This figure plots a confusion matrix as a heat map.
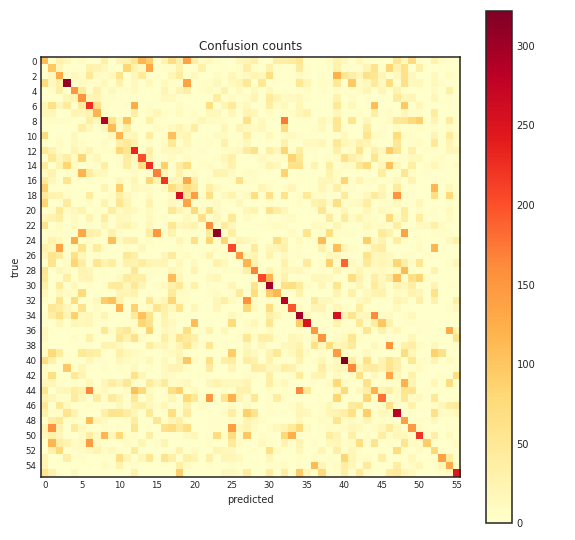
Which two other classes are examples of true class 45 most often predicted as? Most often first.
22, 25
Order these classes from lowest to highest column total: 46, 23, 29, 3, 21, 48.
21, 29, 23, 3, 46, 48
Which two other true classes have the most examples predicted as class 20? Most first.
18, 35
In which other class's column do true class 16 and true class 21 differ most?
19
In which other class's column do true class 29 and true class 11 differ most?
30
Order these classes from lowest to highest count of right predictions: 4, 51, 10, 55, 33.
51, 10, 4, 33, 55
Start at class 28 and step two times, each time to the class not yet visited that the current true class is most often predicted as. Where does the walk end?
6
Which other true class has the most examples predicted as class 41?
3
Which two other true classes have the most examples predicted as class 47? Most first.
18, 29
